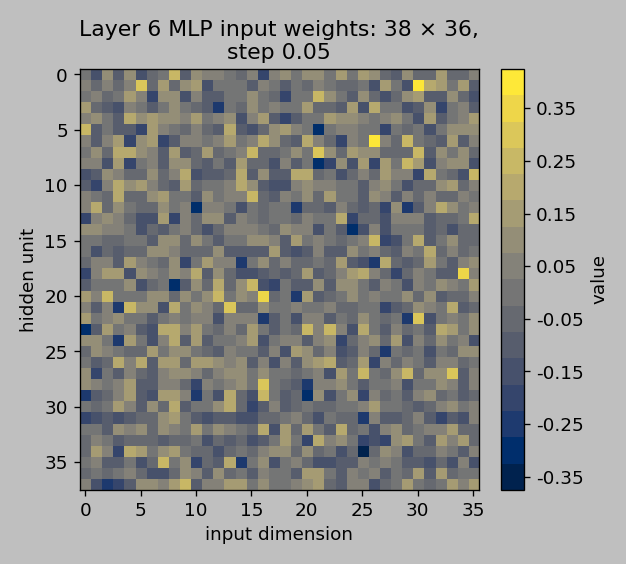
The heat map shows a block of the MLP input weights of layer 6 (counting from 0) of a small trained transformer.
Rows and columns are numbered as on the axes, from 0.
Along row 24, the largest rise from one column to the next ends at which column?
4
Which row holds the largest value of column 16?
20
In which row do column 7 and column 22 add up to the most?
23
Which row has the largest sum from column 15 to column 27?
7
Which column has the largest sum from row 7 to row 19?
3
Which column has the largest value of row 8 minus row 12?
29
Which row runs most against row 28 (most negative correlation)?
18
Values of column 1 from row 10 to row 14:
-0.2 0 0.2 0.05 0.1
